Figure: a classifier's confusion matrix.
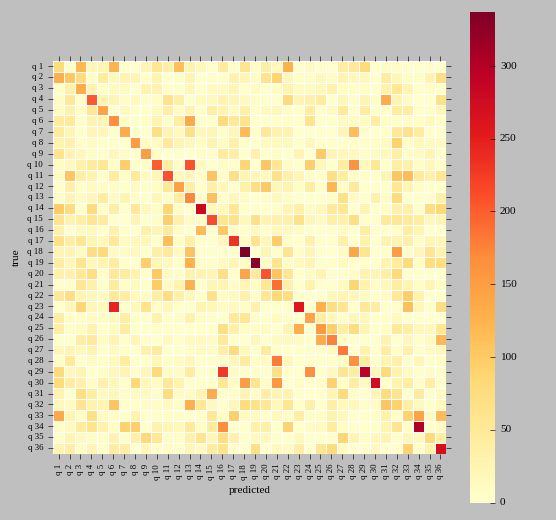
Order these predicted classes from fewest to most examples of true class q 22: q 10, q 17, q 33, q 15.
q 17, q 10, q 15, q 33
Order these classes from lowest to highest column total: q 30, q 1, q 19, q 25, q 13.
q 30, q 25, q 19, q 1, q 13
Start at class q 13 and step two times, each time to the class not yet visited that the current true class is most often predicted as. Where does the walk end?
q 11
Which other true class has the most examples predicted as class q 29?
q 1
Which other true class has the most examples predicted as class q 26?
q 12
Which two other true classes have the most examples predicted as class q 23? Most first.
q 25, q 15
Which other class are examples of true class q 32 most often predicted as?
q 13
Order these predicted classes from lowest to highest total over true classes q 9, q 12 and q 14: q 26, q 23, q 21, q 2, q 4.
q 21, q 23, q 4, q 2, q 26
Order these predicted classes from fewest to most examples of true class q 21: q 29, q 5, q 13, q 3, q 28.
q 5, q 29, q 3, q 28, q 13
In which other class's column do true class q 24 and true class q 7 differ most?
q 28
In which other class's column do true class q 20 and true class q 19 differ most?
q 18
